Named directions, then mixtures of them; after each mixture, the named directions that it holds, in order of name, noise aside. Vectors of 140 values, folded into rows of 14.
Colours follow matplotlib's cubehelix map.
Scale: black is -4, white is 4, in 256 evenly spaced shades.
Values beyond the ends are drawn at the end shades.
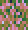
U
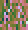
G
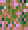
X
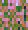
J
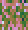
U, X.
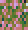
X.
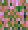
J.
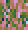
G, X.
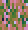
G, X.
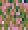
U, X.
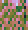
J, X.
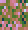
X.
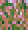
J, U.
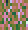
G, J.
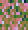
U, X.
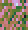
J, X.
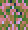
U.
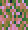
U.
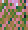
J, X.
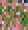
U, X.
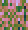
J.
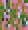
G, X.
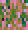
G, X.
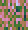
J, U.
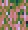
G, J.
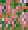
X.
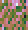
J, X.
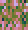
X.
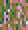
G.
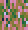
G, X.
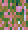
J.
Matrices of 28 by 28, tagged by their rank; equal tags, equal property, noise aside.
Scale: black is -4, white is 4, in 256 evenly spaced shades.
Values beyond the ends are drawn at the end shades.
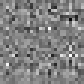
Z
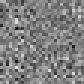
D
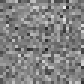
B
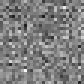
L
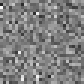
D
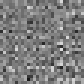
L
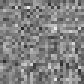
B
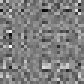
Z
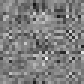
Z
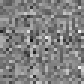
D
